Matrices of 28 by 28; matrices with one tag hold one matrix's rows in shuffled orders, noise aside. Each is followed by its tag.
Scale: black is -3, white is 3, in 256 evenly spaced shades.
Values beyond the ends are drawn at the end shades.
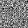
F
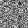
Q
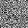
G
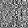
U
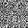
G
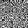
F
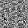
Q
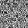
G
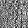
U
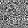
G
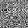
G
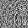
U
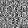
U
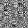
Q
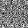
F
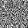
F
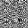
Q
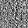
U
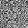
G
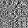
U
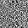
U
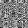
Q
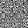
F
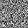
F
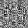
Q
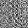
U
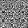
F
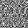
F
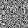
F
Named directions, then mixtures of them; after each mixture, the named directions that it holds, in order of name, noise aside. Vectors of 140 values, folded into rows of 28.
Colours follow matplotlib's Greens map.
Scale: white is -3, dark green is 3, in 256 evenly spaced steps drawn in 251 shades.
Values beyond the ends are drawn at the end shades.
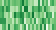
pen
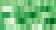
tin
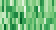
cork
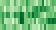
cork, pen, tin.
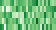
cork, pen.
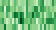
cork, pen, tin.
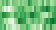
tin.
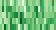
cork.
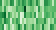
cork.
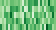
pen.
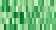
cork, pen.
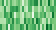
pen.
